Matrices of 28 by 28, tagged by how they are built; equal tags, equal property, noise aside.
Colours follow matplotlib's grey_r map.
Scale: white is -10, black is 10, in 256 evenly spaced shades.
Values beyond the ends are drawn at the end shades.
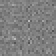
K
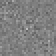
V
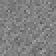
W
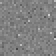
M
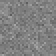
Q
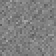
W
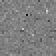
M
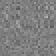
K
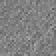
W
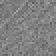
W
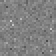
M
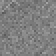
W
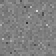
M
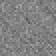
Q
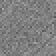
W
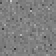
M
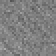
Q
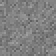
W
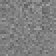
K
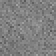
Q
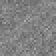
W
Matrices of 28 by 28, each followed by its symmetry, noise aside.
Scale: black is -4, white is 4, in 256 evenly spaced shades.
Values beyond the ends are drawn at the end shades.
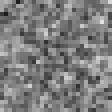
same after a half turn.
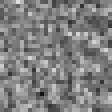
antisymmetric.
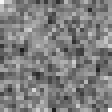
symmetric.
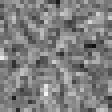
antisymmetric.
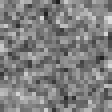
same after a half turn.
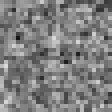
antisymmetric.
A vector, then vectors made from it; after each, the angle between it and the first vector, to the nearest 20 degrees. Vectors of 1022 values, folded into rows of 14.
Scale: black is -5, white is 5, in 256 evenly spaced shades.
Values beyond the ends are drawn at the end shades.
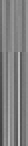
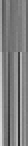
160 degrees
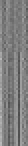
160 degrees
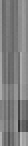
140 degrees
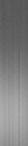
100 degrees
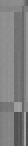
80 degrees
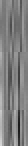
140 degrees
